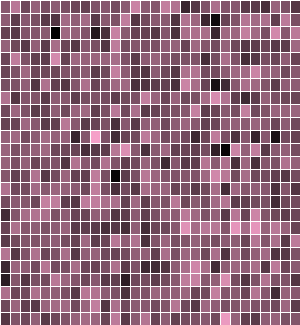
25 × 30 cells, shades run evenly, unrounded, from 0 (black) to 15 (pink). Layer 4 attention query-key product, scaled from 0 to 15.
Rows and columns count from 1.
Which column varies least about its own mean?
3
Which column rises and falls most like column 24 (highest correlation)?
26
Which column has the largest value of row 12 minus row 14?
12
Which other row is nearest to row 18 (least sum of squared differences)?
17
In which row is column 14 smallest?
7
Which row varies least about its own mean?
10
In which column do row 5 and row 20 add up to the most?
6
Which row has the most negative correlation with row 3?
11
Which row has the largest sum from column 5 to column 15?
16
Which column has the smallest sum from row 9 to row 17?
28
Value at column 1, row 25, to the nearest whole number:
5
